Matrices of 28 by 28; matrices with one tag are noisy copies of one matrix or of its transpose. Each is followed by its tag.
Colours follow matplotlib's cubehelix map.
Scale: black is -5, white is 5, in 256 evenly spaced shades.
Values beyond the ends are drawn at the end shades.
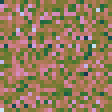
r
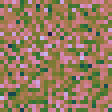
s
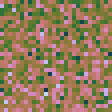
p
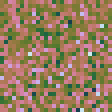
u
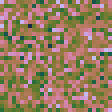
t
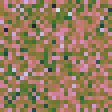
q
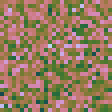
s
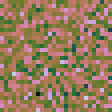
u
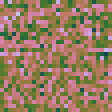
t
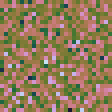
u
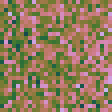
p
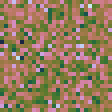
s
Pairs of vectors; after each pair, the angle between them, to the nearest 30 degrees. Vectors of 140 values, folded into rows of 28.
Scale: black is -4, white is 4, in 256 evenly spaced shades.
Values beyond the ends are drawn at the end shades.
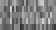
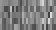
30 degrees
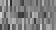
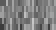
90 degrees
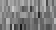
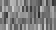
60 degrees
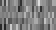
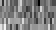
150 degrees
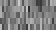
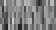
60 degrees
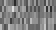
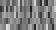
90 degrees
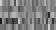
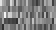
60 degrees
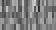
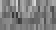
60 degrees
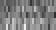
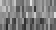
150 degrees
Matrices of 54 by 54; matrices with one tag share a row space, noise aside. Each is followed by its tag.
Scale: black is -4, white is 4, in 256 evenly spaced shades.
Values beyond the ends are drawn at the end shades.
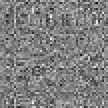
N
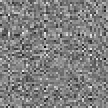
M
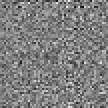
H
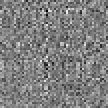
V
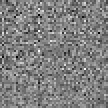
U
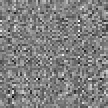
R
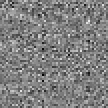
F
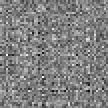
F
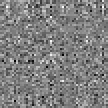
N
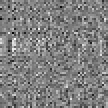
R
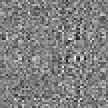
H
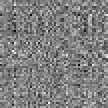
R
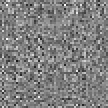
U
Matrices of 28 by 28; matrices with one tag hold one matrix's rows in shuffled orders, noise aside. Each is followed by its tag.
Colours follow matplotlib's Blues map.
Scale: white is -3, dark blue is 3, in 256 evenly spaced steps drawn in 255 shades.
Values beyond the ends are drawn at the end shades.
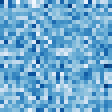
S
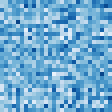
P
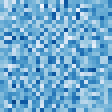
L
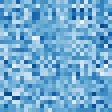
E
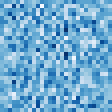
L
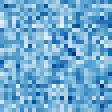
P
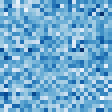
E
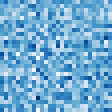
S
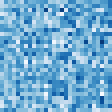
P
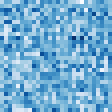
E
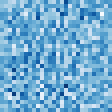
L
